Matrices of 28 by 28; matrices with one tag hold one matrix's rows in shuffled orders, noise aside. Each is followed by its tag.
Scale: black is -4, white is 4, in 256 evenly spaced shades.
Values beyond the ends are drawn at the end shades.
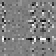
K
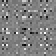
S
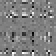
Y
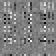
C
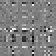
Y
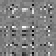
Y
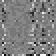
K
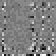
K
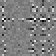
K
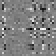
K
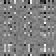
C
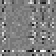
K
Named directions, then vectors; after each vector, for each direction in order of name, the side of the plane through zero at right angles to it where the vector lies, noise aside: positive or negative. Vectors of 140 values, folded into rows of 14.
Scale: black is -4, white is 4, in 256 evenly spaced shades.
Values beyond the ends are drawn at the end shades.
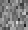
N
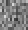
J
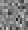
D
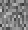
negative, positive, positive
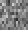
positive, positive, positive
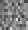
negative, negative, positive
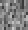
positive, negative, positive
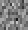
positive, positive, positive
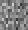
positive, positive, positive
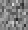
positive, positive, positive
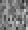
positive, negative, positive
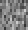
positive, negative, positive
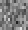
negative, positive, negative
